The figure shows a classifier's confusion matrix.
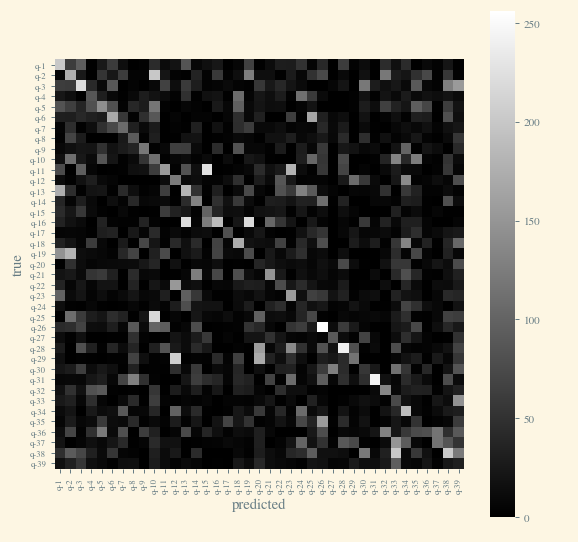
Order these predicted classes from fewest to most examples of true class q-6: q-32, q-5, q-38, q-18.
q-32, q-5, q-18, q-38
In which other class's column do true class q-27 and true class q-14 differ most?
q-26
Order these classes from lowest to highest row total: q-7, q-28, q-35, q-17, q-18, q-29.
q-17, q-7, q-35, q-29, q-18, q-28
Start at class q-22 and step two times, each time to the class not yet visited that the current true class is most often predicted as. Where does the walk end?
q-34
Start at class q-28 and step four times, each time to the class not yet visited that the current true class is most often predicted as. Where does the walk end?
q-10
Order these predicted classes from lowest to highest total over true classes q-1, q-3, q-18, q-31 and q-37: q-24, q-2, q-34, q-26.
q-2, q-24, q-26, q-34
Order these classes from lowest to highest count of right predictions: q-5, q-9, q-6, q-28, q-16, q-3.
q-9, q-5, q-6, q-16, q-3, q-28
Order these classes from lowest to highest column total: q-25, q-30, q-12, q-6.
q-30, q-6, q-12, q-25
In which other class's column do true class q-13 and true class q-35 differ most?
q-1
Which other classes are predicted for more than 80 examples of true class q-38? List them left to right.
q-2, q-25, q-30, q-33, q-39
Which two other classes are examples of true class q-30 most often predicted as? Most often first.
q-27, q-33
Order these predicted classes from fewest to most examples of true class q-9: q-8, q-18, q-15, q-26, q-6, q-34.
q-15, q-6, q-8, q-26, q-18, q-34
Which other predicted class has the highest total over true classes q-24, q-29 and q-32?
q-12
